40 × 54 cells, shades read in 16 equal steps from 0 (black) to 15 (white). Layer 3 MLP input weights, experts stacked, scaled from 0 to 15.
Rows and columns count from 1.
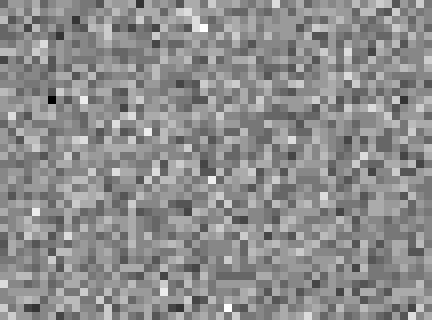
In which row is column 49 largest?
15
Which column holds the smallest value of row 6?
20
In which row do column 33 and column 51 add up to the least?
22
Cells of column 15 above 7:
26
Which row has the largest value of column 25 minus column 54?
4
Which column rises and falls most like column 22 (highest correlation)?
23
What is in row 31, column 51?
10
